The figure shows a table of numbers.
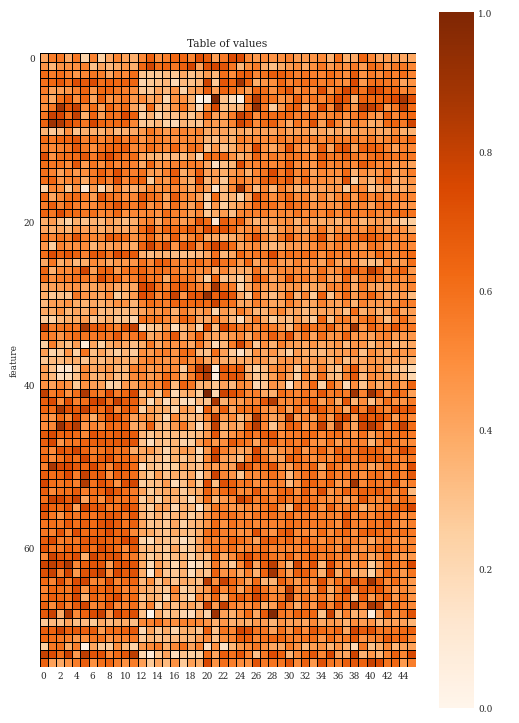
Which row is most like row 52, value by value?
33
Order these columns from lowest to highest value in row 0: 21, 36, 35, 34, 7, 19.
7, 35, 21, 34, 36, 19
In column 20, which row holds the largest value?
41
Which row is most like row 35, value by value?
16
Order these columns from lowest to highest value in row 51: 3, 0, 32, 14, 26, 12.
12, 14, 26, 32, 0, 3
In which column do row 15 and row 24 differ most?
19
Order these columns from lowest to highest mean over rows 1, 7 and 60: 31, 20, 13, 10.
13, 31, 10, 20
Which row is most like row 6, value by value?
45
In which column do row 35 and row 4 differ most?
5
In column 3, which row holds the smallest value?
38
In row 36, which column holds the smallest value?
24
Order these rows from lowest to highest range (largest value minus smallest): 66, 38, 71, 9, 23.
9, 71, 23, 66, 38
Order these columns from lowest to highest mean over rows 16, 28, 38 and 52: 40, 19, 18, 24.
40, 18, 19, 24
